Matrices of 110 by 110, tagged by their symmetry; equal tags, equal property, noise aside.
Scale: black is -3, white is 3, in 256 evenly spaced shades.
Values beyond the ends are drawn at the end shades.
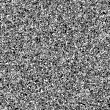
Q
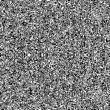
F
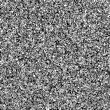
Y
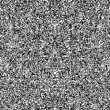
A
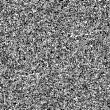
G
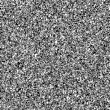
Q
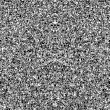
A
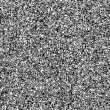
Q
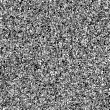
Q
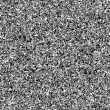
G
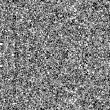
F
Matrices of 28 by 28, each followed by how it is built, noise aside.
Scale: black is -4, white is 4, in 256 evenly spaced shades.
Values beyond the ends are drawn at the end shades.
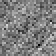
Hankel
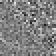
upper triangular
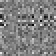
low rank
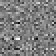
low rank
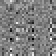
low rank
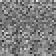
repeating columns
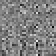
low rank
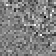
upper triangular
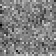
smooth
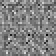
repeating columns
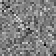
diagonal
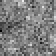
smooth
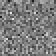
repeating columns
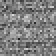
blocks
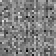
blocks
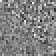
upper triangular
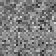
repeating columns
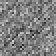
Hankel
